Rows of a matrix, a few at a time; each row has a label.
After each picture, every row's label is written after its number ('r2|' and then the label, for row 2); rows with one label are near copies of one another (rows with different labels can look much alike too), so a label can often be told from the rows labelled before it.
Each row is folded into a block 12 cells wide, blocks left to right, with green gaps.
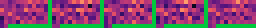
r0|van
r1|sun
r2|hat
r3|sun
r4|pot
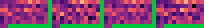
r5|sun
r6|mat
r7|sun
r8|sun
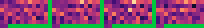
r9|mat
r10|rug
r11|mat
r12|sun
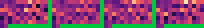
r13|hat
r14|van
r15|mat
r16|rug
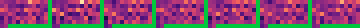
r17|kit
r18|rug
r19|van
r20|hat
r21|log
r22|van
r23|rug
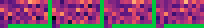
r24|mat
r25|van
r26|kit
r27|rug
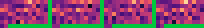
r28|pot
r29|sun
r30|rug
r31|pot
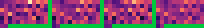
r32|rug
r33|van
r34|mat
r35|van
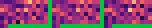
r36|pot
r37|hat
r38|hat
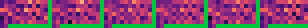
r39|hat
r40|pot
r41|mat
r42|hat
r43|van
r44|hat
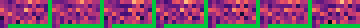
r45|van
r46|pot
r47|kit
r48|mat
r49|hat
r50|sun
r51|pot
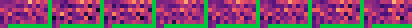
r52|rug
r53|log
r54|log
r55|pot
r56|mat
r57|mat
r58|hat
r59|kit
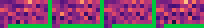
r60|pot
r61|log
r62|hat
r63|pot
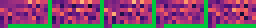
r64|rug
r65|sun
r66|rug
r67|sun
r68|hat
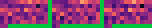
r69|sun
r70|mat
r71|sun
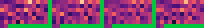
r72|pot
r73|rug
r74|rug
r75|pot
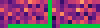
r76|mat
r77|van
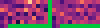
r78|pot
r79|van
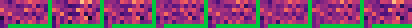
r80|van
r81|kit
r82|kit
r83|log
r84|van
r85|van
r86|hat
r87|kit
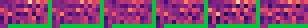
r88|rug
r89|rug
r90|van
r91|van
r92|rug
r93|sun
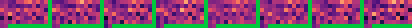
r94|log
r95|pot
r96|van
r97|hat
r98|pot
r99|van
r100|kit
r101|log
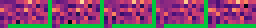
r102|pot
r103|pot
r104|rug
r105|rug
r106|sun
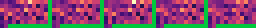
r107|mat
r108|hat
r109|rug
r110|hat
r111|kit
